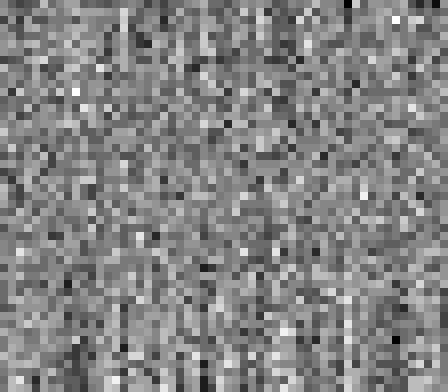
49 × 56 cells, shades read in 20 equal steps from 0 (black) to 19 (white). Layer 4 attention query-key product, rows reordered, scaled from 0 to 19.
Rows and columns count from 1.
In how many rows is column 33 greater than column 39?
20
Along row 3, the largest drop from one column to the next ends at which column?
51
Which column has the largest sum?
15
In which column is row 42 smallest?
31
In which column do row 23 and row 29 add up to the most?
12
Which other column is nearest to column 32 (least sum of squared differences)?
17
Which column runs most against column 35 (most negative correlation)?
40
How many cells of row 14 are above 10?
26
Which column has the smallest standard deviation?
42
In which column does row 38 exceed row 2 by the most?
44
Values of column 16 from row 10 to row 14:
7 11 11 10 12
